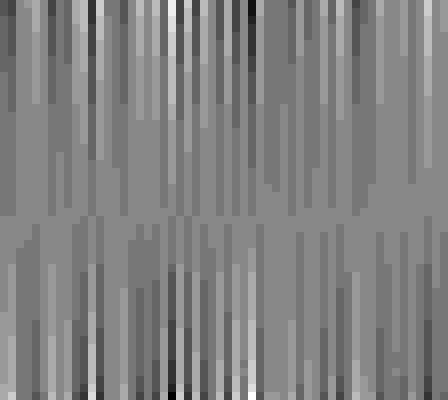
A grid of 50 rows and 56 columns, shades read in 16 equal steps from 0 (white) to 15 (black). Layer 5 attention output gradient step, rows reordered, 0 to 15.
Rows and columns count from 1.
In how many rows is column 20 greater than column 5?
10
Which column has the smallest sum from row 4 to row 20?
22
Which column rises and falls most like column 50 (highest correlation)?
31
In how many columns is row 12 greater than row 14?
8
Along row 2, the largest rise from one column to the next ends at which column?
23
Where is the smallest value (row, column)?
50, 32
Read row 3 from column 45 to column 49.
10 9 8 6 7
